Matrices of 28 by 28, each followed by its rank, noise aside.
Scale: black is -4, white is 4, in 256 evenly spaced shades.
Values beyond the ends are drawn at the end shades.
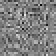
six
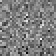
six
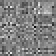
four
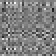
three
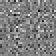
six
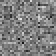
six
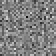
eight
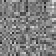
four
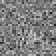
eight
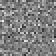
eight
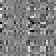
three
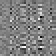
three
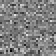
six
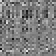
four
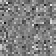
six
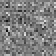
six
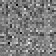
eight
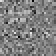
six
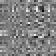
three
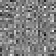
four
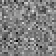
six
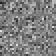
eight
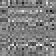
three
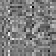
four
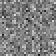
eight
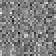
six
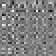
three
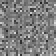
eight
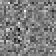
six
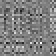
three
